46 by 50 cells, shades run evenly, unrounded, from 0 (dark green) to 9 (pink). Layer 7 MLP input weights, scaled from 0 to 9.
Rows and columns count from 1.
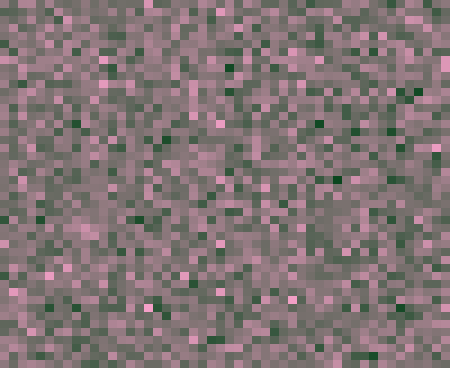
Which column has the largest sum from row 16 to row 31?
25
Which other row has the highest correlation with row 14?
7
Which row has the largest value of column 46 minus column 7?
3
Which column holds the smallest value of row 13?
46
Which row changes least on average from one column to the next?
21
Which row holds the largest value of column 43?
5
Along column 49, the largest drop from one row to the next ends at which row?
20
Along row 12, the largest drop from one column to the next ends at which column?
45
